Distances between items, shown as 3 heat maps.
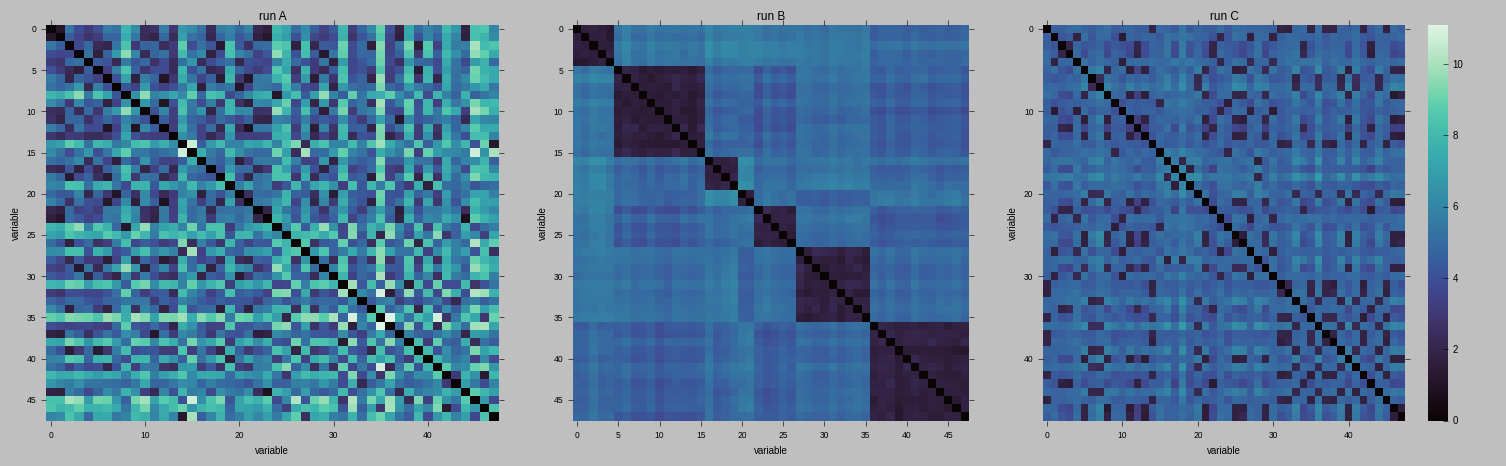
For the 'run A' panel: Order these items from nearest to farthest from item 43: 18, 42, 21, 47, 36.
42, 21, 18, 47, 36
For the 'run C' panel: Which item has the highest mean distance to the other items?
18
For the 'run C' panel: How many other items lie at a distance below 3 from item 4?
5
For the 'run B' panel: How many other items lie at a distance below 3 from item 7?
10
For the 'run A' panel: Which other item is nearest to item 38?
31
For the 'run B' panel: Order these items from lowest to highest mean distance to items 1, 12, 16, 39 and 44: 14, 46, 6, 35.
46, 14, 6, 35
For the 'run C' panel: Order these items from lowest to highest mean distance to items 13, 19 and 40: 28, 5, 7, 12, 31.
5, 12, 31, 28, 7
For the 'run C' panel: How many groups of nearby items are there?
8
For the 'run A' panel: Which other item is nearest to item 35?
25
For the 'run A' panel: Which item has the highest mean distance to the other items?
35
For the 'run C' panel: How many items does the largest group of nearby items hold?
11
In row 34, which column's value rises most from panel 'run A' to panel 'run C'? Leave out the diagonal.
18
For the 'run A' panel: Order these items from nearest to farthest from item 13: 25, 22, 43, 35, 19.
22, 43, 19, 25, 35
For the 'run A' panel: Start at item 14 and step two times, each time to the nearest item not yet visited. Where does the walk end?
27
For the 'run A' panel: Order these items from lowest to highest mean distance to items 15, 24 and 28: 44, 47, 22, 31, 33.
33, 22, 44, 31, 47
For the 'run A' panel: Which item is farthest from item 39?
45
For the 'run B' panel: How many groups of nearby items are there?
7
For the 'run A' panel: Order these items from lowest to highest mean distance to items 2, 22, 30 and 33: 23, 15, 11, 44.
11, 23, 44, 15
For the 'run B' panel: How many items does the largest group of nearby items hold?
12
